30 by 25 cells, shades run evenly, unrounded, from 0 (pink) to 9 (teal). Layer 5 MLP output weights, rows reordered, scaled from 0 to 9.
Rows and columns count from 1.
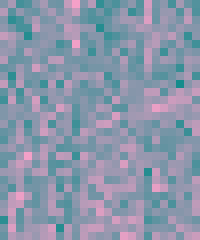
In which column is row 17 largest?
24
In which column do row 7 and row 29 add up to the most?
8
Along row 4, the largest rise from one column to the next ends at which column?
13
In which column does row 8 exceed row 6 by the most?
10
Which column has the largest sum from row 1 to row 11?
14
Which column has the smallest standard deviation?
18
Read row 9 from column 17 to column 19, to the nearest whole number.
6 5 3
